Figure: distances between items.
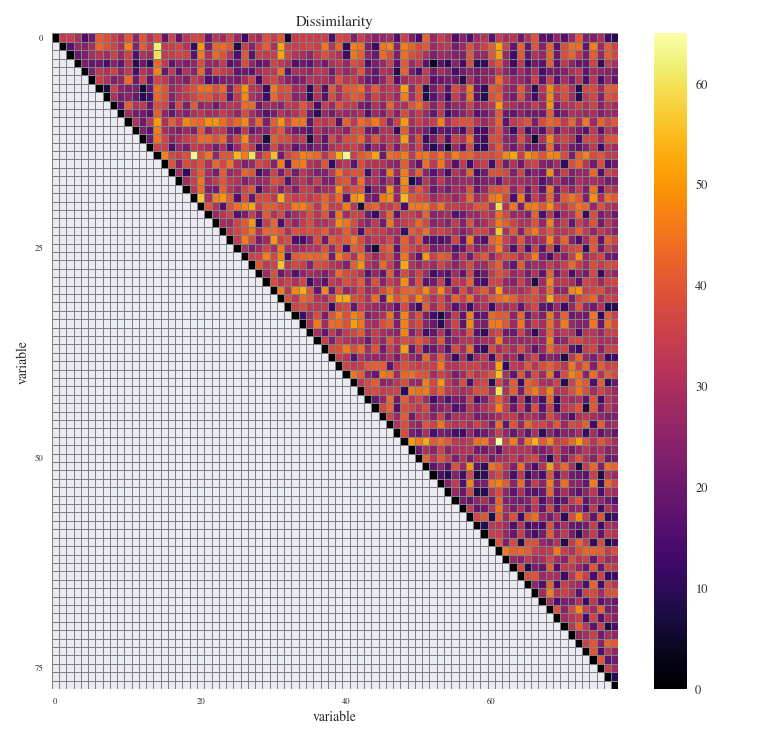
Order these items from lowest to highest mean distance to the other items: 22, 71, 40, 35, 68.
35, 71, 22, 40, 68
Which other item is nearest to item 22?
28
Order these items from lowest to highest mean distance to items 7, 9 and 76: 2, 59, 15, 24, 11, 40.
59, 11, 15, 24, 2, 40
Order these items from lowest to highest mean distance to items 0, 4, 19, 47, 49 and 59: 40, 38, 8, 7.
38, 7, 40, 8
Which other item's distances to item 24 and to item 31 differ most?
34
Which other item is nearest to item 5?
56
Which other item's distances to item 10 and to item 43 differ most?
18
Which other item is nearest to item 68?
50
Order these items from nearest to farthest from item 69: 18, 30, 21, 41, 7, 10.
21, 18, 30, 7, 41, 10
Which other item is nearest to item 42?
20
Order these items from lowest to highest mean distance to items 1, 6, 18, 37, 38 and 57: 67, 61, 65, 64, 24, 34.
67, 65, 64, 24, 34, 61
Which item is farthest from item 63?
14
